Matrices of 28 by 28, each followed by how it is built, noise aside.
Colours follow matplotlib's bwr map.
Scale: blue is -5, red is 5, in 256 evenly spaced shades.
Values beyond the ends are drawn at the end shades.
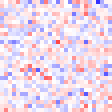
uneven rows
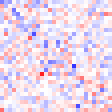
block diagonal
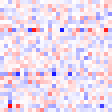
uneven rows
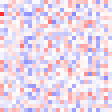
repeating rows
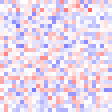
repeating columns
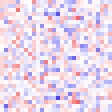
repeating rows
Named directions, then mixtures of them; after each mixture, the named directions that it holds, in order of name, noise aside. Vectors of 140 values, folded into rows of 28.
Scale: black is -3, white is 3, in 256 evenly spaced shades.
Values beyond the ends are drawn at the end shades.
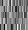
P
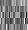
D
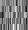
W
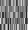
D, P, W.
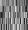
D, W.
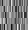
P.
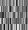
D, P, W.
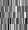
D, P, W.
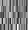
P, W.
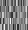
D, P, W.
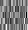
D, P.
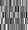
D, P.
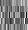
D.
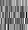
D.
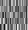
D, P, W.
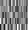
D, P, W.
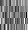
D, P.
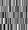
D, P, W.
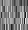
D, P.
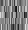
P, W.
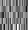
P, W.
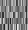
D, P, W.
